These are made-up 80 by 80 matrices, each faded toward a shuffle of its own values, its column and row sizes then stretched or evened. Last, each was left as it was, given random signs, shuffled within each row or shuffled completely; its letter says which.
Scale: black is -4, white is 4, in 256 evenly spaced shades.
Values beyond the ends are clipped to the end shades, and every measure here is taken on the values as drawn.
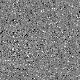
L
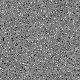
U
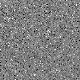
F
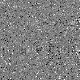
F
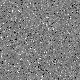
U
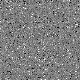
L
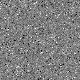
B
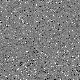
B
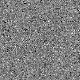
L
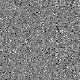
F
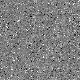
L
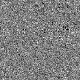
F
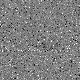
B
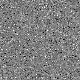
B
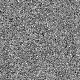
U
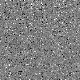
L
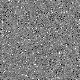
L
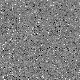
L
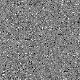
L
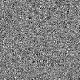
F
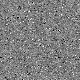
B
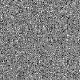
F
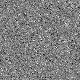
U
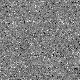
B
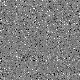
L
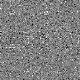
F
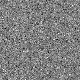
B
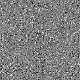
F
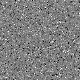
U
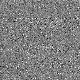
B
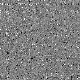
L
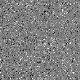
F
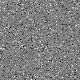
B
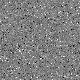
B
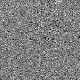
F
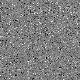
L
